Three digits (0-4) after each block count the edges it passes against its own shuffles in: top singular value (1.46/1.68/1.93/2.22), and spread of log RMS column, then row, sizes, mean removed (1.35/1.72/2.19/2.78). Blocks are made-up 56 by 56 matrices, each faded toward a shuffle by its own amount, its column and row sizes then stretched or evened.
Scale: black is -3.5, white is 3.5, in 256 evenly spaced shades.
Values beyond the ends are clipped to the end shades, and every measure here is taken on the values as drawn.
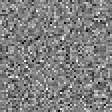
3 0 0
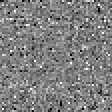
0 1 1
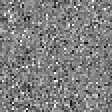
0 1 0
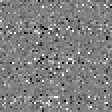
1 1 2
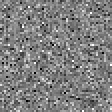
1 0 0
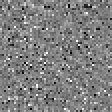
1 1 1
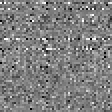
2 2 3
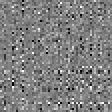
3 4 2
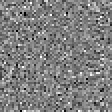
2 1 1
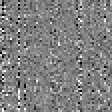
3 4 0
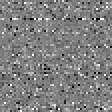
2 0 3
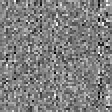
3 3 1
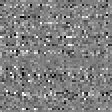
2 1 4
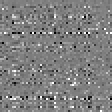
4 1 4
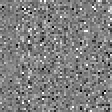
0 3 0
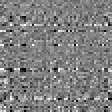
4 2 4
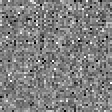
1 0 1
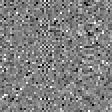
3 1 1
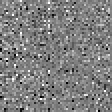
1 2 1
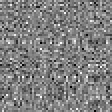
4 0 2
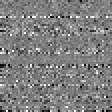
3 0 4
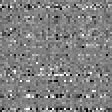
3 1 4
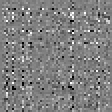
3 4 3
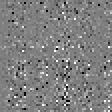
1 3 2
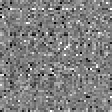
2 0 2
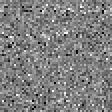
0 0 1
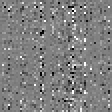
0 4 2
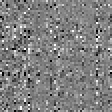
1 4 2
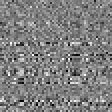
4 0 4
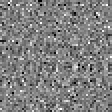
2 0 1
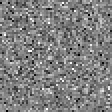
1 0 0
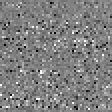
0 1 3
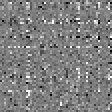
3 3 3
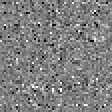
0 1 2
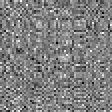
4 1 1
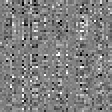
4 4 2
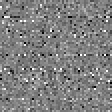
0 0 3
